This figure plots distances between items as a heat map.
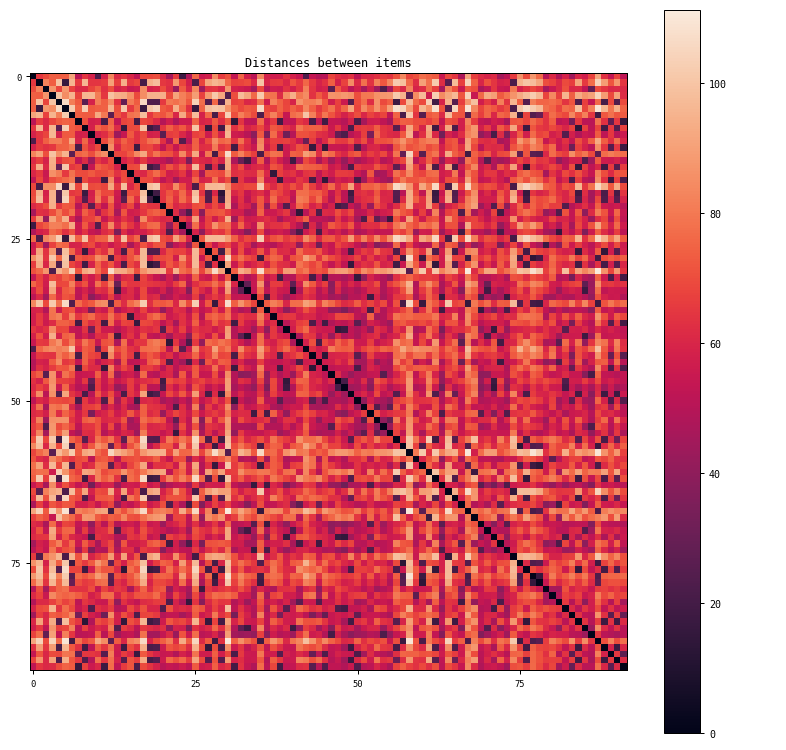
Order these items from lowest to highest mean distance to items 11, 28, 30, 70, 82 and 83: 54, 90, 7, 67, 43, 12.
7, 43, 54, 90, 12, 67
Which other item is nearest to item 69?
36
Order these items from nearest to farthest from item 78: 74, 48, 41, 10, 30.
48, 41, 10, 74, 30
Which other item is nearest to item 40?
33
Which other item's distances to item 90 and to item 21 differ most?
41
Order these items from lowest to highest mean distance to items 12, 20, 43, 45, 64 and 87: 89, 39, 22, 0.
39, 89, 22, 0
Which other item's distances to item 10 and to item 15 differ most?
37
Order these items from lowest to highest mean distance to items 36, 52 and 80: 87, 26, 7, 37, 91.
26, 91, 7, 37, 87
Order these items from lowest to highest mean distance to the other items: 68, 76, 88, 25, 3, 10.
88, 76, 10, 68, 25, 3
